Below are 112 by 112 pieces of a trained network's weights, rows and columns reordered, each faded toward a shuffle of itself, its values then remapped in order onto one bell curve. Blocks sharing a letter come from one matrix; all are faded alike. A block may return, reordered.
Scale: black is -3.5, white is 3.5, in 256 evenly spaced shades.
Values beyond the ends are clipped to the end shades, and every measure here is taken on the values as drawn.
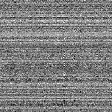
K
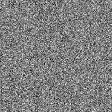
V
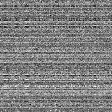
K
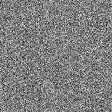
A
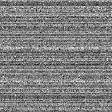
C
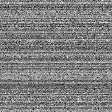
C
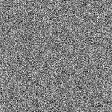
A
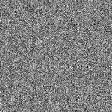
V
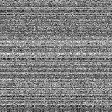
K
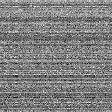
C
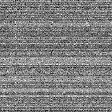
C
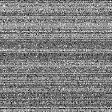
C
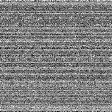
K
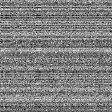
C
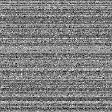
C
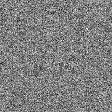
V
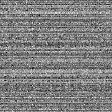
C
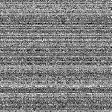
K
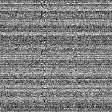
K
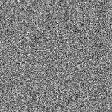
A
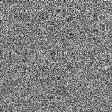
V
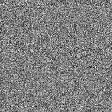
V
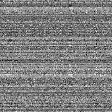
C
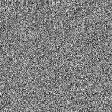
V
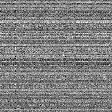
K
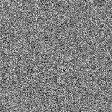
A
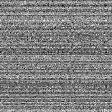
C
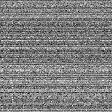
C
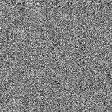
A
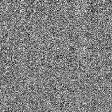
V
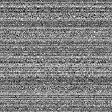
C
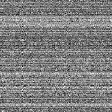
K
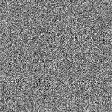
V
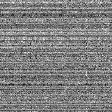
C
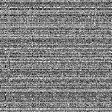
K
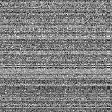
C
